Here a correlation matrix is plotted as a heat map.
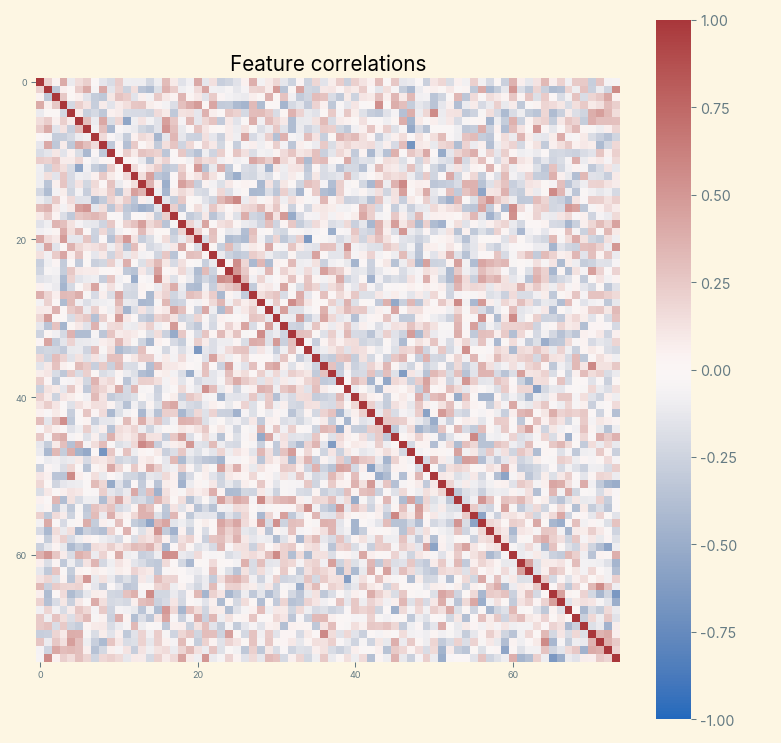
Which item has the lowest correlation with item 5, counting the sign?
11
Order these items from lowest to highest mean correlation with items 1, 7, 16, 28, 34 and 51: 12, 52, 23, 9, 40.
9, 12, 23, 52, 40
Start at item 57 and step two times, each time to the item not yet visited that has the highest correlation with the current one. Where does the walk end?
25
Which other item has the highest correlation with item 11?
20
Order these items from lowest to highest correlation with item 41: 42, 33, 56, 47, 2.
33, 47, 56, 2, 42
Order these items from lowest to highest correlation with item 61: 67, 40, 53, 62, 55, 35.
40, 67, 55, 35, 53, 62
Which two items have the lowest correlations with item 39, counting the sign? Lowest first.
63, 43
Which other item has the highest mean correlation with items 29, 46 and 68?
5
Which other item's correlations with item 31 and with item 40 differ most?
53
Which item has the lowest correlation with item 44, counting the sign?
38
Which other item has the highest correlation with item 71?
64
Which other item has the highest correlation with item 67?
16
